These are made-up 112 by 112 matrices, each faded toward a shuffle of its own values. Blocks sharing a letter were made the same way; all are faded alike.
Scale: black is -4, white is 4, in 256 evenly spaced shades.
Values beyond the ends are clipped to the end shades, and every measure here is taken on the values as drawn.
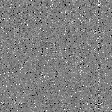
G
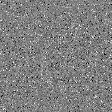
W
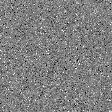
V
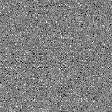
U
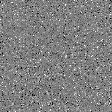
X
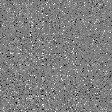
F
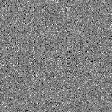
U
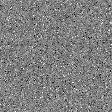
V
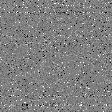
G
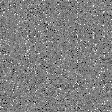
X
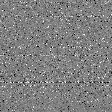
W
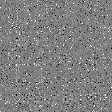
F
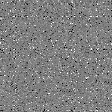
F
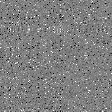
F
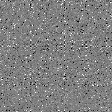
G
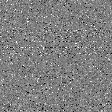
W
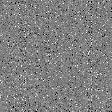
X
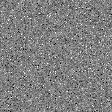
V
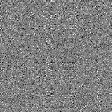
U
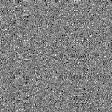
U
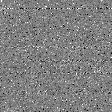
W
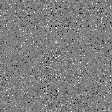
G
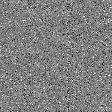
V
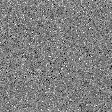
V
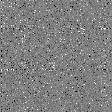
G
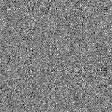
U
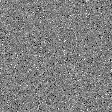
V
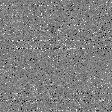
W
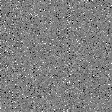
X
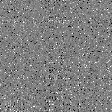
F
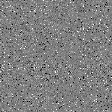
F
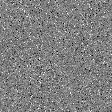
V
